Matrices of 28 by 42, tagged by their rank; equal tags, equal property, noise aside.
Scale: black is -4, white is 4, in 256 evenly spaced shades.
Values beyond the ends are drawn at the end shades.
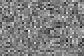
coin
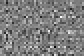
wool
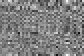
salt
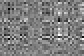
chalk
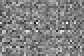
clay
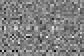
wool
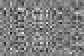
salt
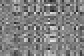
chalk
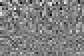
coin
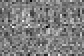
coin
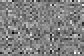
clay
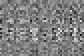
salt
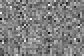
clay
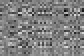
chalk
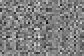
coin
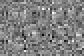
coin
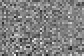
clay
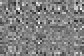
salt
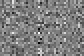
coin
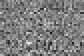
clay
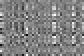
chalk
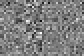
clay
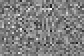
coin
